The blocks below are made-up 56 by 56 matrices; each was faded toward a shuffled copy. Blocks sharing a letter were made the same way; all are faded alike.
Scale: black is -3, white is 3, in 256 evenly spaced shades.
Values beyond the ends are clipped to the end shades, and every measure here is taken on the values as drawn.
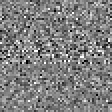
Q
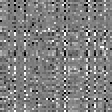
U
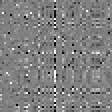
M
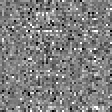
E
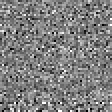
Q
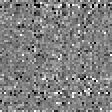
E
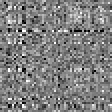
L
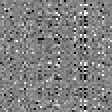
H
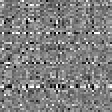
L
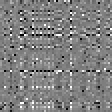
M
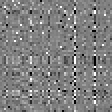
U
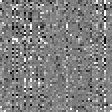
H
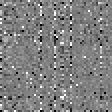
H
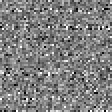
Q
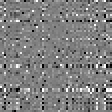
M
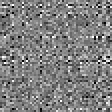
L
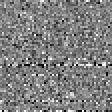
Q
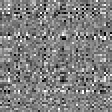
L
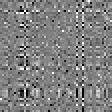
U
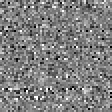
Q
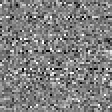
Q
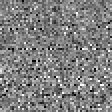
Q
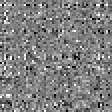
E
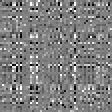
U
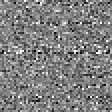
Q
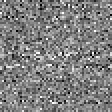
Q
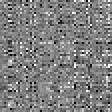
H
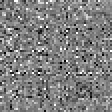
E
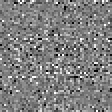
E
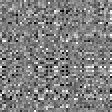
L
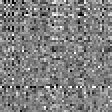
L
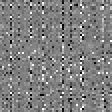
H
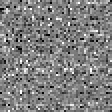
E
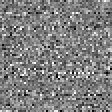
Q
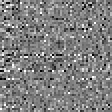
E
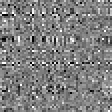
L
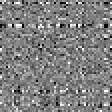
L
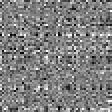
L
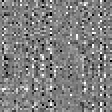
H
